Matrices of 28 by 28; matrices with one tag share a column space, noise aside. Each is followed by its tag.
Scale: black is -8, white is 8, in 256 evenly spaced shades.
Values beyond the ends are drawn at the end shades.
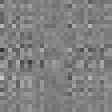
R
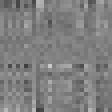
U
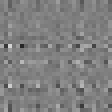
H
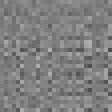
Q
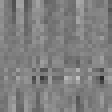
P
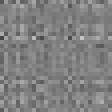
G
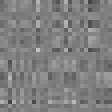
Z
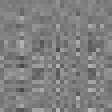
Q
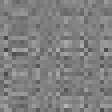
Q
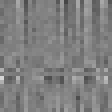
P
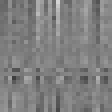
P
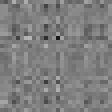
G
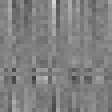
P
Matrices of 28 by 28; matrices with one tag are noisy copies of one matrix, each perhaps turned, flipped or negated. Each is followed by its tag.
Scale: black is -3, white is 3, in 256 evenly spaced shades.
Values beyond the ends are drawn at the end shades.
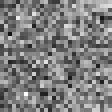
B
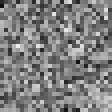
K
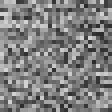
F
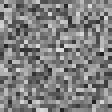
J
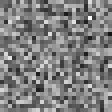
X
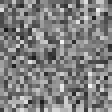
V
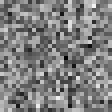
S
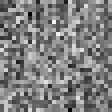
S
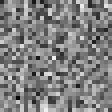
V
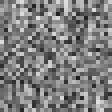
V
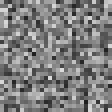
X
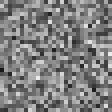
J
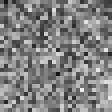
B
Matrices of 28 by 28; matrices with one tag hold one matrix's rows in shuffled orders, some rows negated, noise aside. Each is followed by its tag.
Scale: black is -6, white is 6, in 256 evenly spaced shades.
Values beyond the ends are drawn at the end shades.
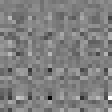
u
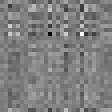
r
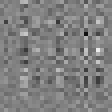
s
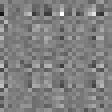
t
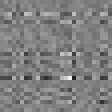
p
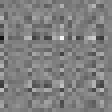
t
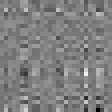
s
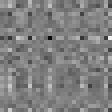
u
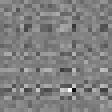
p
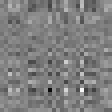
r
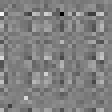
t
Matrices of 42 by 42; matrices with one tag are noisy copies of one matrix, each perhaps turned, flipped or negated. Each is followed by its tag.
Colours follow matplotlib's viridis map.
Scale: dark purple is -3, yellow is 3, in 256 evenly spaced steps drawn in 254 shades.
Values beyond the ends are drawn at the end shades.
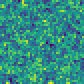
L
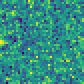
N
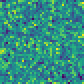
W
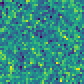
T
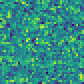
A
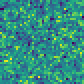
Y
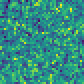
Y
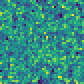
N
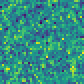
T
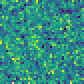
T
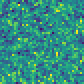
Y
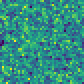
N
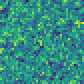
L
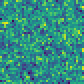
L
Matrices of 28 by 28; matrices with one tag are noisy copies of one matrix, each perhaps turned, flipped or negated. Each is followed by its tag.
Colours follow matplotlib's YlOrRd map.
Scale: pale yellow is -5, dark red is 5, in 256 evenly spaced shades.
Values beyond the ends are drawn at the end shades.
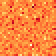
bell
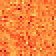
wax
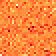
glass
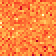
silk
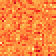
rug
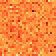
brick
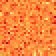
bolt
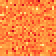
bolt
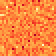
bolt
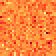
bolt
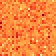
silk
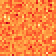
rug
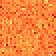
brick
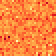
rug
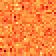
rug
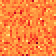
silk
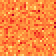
silk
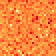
bell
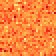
rug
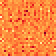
brick
